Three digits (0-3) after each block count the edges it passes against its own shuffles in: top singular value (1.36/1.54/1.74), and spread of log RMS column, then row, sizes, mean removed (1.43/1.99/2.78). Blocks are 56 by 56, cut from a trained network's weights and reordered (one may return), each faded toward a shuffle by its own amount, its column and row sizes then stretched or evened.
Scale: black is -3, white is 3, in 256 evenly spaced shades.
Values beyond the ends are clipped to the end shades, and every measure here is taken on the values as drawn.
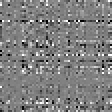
3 3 3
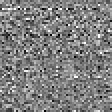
2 1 2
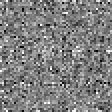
0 1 2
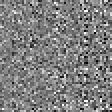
1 2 0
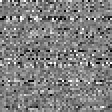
1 0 3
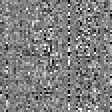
0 3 0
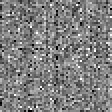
0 1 0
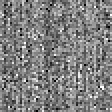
2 0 0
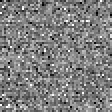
0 0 0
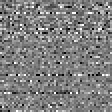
1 0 3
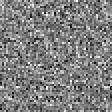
1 0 1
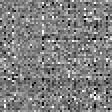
1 2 0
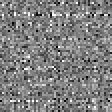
1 1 3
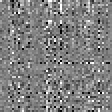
2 3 2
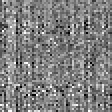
3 1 2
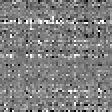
2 2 3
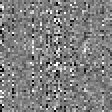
1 3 1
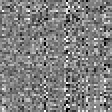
3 3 1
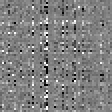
2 3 1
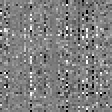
1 3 1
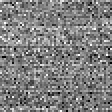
1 0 1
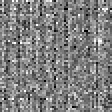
3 1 1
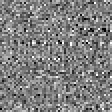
0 0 2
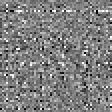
1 2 2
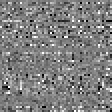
0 2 3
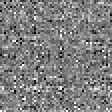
0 1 1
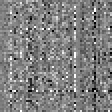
2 3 1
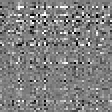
3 2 3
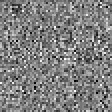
2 1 1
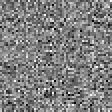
2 1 1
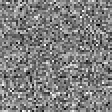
1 0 0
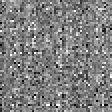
0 2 1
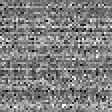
3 0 2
